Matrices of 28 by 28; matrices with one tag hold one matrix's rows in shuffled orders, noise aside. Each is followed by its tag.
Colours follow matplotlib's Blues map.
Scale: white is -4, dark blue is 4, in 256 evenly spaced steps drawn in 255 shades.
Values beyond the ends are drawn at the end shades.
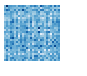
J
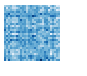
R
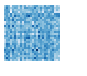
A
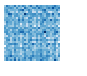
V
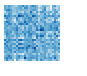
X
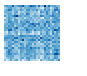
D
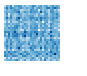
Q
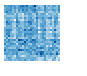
X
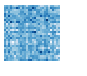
R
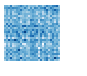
Q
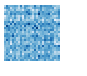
A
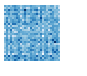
Q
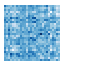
R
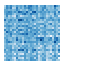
X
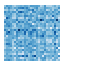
X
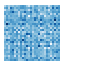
J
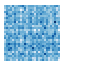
V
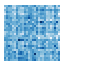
X
